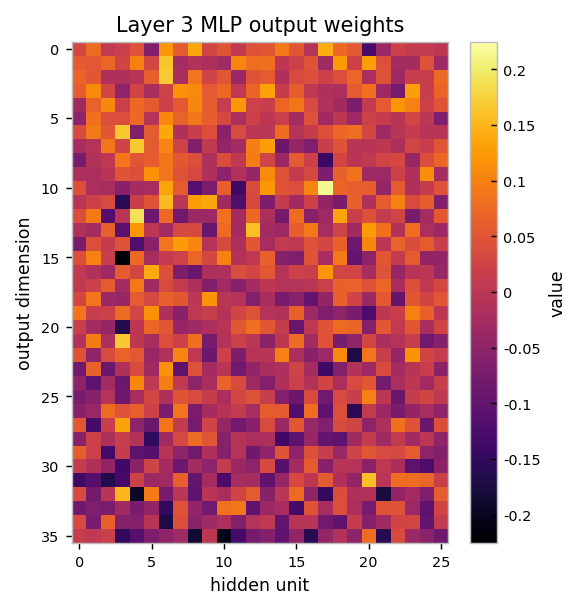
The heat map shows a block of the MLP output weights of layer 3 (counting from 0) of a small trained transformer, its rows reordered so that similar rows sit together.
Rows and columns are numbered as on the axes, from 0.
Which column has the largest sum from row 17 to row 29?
23
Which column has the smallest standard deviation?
25
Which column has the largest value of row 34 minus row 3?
22
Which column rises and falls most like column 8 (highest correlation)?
1
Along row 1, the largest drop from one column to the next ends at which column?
7
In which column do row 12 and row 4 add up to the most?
4
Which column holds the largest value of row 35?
20
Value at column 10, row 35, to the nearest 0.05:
-0.2
